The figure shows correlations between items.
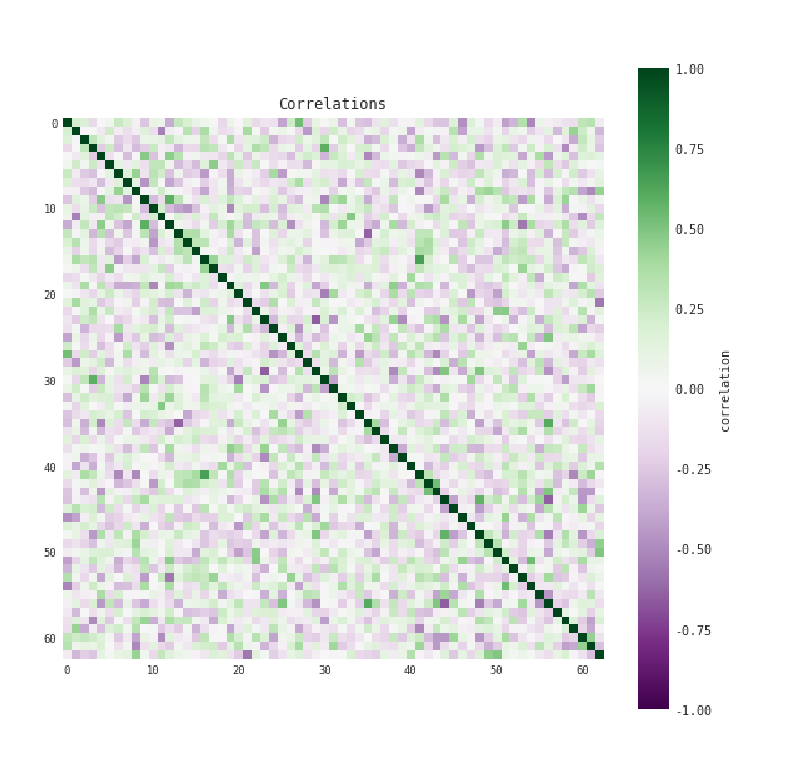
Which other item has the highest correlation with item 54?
51
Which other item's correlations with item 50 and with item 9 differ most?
30
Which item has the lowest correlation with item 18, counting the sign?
55
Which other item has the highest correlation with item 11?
33
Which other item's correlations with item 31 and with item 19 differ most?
23
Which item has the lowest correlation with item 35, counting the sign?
13
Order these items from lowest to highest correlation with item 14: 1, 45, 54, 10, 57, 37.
10, 57, 54, 45, 37, 1
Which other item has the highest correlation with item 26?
53
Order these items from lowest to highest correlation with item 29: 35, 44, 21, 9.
35, 9, 21, 44
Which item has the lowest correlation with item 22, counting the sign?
15
